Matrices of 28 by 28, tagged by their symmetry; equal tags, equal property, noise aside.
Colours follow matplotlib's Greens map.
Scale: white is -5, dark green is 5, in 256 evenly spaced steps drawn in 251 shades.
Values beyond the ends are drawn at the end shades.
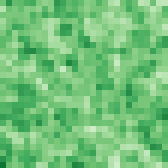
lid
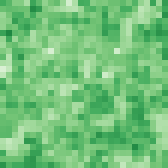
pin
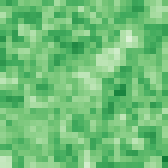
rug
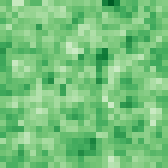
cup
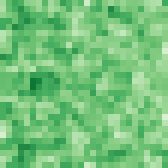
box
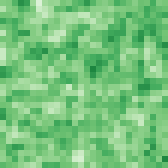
cup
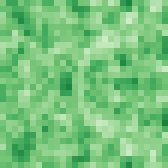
box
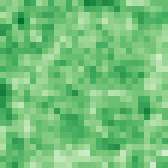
pin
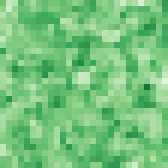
cup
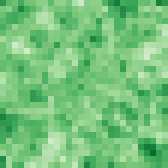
pin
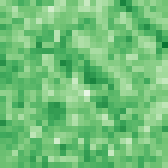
rug
